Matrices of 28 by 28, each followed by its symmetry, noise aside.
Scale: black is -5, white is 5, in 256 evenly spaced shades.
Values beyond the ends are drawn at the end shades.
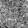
antisymmetric.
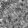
symmetric.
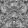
mirrored left to right.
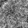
symmetric.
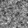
no symmetry.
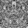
mirrored left to right.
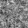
antisymmetric.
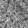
symmetric across the other diagonal.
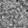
symmetric across the other diagonal.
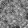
symmetric.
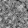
symmetric across the other diagonal.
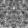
mirrored left to right.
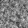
no symmetry.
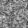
no symmetry.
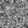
symmetric.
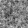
no symmetry.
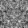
mirrored left to right.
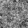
symmetric.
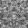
mirrored left to right.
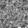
no symmetry.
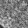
symmetric across the other diagonal.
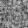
antisymmetric.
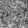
antisymmetric.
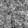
antisymmetric.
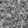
no symmetry.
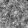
symmetric across the other diagonal.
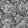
symmetric.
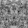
mirrored left to right.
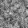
no symmetry.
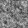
symmetric across the other diagonal.
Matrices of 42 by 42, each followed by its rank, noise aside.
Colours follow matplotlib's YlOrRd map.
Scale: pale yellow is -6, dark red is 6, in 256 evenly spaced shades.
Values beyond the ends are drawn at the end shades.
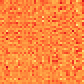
five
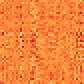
four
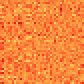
seven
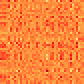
four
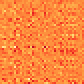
five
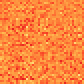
five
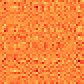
five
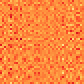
four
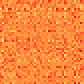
five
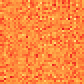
six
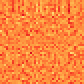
six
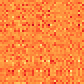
four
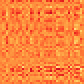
three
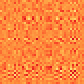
three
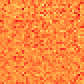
six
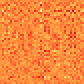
four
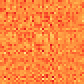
four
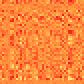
four
